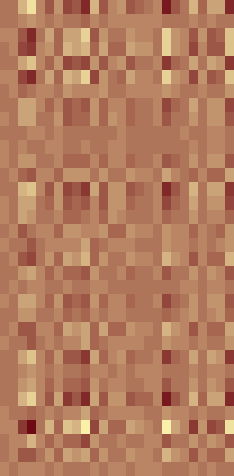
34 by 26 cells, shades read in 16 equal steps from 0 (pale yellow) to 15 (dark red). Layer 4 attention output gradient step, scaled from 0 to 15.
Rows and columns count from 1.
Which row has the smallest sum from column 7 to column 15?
31
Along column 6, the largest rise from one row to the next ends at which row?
32
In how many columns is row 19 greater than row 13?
5
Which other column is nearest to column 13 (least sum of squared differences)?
14
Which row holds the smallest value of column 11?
1
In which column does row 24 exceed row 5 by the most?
4
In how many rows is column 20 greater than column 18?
17
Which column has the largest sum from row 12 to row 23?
19
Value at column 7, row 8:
7
